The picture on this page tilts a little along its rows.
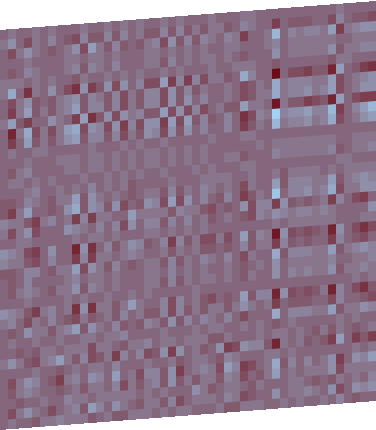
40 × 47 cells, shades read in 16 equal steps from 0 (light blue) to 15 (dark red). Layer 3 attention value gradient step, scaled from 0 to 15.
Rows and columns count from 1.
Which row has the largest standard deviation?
11
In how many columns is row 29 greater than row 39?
22
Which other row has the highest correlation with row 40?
34
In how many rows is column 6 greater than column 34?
11
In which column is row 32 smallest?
16
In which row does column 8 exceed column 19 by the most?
36
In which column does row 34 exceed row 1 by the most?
35
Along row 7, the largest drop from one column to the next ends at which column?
43
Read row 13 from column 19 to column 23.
8 8 7 8 8
